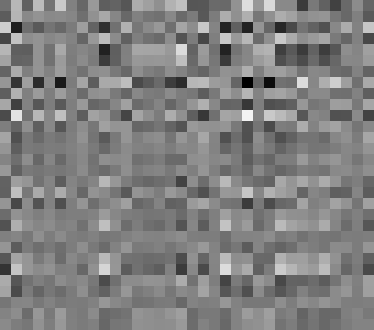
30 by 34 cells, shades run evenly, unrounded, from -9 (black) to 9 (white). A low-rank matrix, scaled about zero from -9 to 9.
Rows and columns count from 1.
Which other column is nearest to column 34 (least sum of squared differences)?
19
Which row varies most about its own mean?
8
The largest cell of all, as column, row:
23, 11
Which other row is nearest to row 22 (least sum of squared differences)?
30
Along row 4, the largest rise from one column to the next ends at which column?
2
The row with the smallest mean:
3
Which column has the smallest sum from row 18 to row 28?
17
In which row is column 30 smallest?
5
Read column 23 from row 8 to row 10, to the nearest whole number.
-9 4 -5
